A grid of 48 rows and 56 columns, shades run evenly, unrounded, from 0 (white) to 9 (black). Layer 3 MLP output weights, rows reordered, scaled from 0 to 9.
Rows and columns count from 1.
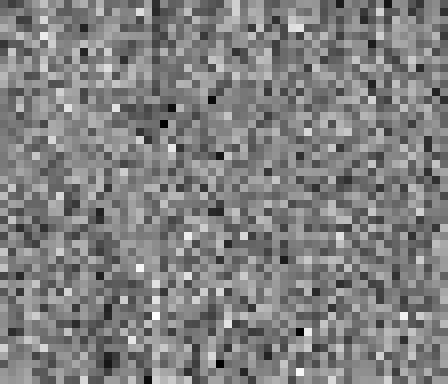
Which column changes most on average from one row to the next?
38
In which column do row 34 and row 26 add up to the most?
10
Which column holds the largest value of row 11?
47
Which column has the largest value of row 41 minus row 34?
18
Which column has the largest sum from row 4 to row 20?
20
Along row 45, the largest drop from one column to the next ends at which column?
48
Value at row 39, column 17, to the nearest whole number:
6
